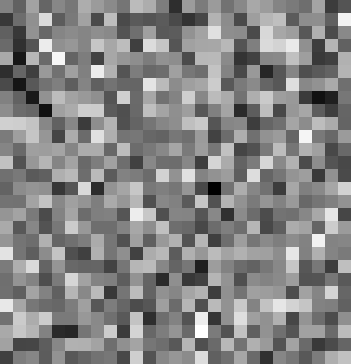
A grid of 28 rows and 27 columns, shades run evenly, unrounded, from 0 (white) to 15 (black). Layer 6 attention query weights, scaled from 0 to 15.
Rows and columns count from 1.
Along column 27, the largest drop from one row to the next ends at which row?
2
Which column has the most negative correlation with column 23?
11
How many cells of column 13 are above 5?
23
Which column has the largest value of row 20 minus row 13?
6
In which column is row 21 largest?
16
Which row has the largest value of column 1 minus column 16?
28
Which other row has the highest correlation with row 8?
27
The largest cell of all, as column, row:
17, 15
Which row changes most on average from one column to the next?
26
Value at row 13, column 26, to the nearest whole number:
10
